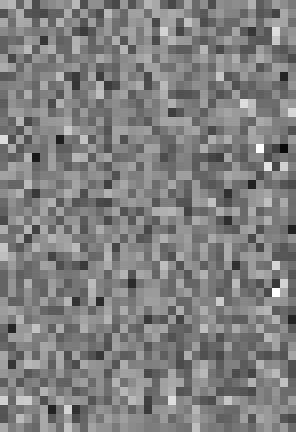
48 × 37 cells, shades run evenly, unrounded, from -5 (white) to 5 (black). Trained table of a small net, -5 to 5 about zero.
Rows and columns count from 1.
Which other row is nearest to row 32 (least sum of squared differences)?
19
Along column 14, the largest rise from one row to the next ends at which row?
23
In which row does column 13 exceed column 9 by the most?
34
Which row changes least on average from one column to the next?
20
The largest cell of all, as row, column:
17, 36
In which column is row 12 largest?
7
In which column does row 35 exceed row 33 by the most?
35
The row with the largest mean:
40
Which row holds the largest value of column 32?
21
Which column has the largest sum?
37
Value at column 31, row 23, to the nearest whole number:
1
